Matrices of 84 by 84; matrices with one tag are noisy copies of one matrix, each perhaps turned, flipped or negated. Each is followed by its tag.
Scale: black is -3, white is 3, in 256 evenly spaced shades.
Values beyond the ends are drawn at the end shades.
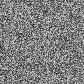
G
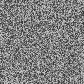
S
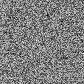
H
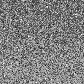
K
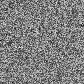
H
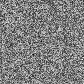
G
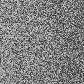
K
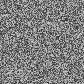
G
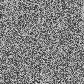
S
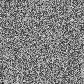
S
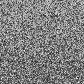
K
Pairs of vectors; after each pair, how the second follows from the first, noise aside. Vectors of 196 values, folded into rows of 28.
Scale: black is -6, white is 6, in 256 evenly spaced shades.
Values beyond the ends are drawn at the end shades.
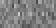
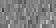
wrapped around, negated, partly zeroed.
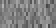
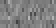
wrapped around, partly zeroed.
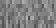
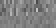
wrapped around, negated, partly zeroed.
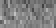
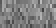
reversed.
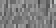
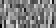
reversed, negated, scaled up.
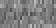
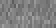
wrapped around, shrunk.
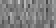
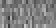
reversed.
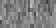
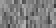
reversed.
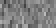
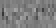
wrapped around, partly zeroed.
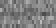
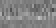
wrapped around, negated, partly zeroed.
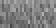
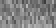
reversed.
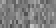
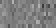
wrapped around, negated, partly zeroed.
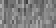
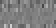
wrapped around, negated, partly zeroed.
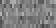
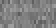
wrapped around, shrunk.
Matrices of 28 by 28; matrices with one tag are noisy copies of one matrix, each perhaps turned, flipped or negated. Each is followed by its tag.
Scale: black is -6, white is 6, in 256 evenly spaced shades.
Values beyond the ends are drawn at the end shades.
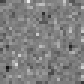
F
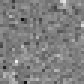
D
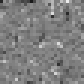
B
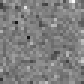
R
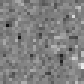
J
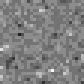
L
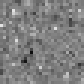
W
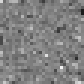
R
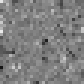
B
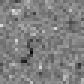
W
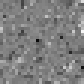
B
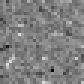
L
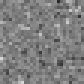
D
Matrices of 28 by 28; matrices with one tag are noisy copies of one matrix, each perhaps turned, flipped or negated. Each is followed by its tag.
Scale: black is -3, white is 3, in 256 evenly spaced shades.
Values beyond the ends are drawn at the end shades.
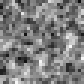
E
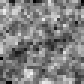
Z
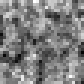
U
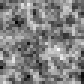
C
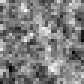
Z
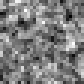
E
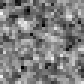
E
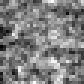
U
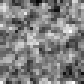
Z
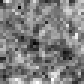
Z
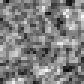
E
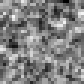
E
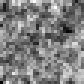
Z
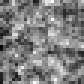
U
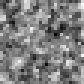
C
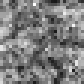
U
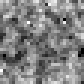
U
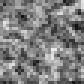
C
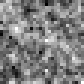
Z
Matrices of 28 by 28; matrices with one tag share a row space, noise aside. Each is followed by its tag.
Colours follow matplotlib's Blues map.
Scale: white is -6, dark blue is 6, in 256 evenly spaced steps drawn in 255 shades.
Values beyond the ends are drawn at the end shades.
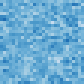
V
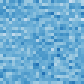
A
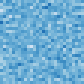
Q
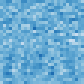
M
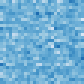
A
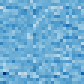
V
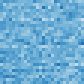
A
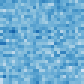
A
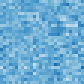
V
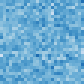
A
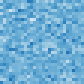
Q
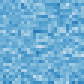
M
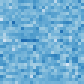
V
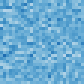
Q
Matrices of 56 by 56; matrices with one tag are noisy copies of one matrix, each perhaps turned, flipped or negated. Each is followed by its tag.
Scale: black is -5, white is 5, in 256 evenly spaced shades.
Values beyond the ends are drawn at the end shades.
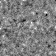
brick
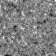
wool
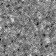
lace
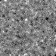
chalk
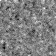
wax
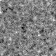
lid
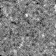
wool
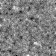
lace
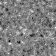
brick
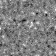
brick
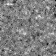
wax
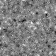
brick
